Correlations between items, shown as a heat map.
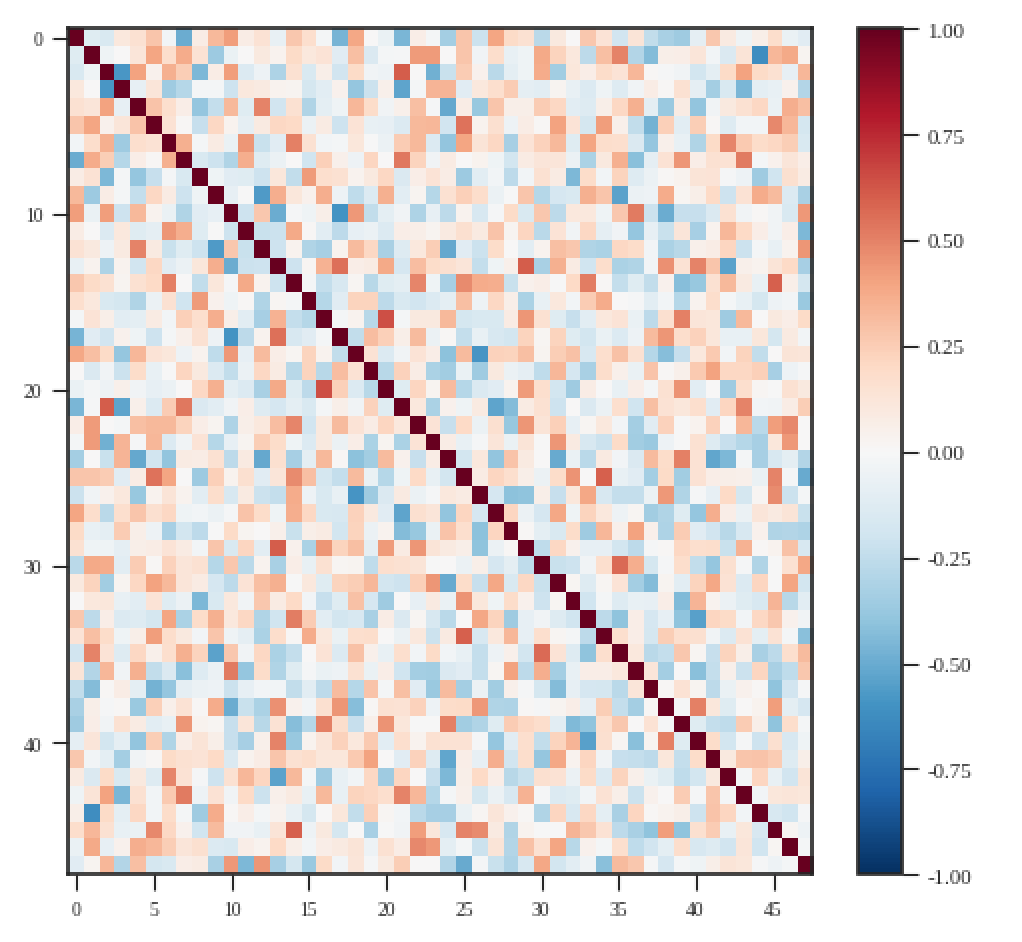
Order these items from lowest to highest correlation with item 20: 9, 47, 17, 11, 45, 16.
11, 45, 47, 17, 9, 16
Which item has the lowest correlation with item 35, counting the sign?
9
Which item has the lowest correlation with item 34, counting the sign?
47
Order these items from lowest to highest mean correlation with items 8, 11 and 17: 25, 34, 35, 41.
25, 34, 35, 41
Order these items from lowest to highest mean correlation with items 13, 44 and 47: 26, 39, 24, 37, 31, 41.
24, 26, 37, 39, 31, 41
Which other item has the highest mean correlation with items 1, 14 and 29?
22
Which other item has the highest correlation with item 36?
10
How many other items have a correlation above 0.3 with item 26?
4
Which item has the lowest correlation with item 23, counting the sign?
2
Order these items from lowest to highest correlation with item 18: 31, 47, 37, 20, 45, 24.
24, 37, 20, 45, 47, 31
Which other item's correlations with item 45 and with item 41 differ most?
19
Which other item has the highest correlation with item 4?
12
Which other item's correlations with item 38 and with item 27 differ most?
40
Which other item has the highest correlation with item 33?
14
